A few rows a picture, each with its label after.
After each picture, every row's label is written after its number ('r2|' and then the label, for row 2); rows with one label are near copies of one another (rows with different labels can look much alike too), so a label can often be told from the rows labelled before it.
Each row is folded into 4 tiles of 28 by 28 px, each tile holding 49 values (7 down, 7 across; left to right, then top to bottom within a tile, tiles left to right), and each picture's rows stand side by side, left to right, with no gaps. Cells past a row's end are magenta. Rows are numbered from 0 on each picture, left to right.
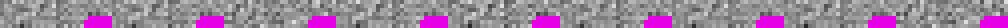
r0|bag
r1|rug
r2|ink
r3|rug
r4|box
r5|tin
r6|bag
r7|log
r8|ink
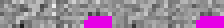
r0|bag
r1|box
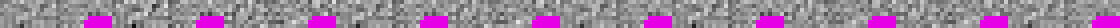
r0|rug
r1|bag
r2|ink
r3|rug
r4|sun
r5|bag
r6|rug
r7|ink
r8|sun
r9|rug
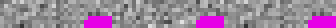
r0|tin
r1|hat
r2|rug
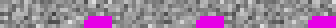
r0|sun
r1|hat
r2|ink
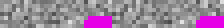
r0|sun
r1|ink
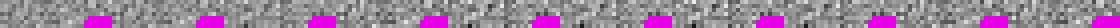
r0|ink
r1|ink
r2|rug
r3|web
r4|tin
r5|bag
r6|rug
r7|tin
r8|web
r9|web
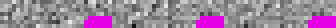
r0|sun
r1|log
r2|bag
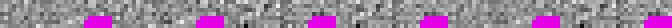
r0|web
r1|hat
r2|bag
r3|log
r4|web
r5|tin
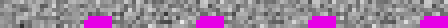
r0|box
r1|sun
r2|ink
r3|web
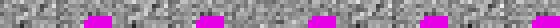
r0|rug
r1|box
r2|hat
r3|log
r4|bag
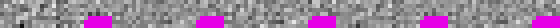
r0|rug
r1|web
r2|hat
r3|rug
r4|web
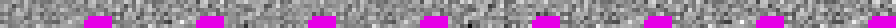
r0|ink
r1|hat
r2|tin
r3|hat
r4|bag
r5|web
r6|hat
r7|sun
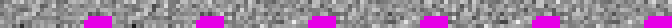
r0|bag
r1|log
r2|hat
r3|sun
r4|hat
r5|sun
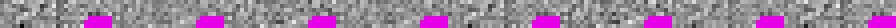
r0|log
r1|web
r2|hat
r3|sun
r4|log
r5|sun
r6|rug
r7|tin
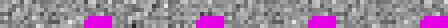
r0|sun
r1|bag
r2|ink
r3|ink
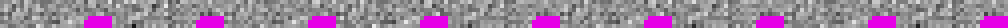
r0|hat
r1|tin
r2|sun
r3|web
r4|rug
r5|ink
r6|bag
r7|sun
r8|rug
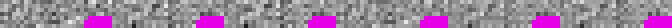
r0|sun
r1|box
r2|box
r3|sun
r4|log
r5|tin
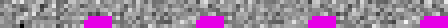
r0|log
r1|web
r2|web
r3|ink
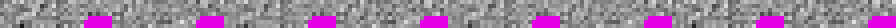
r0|bag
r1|web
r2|rug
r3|ink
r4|box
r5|ink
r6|rug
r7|ink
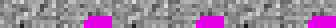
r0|log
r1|rug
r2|bag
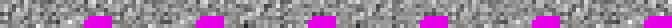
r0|ink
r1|sun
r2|box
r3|log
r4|hat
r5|ink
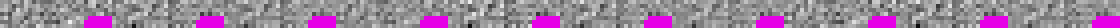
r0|ink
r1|bag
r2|bag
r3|ink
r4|rug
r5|log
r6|rug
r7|sun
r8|log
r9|rug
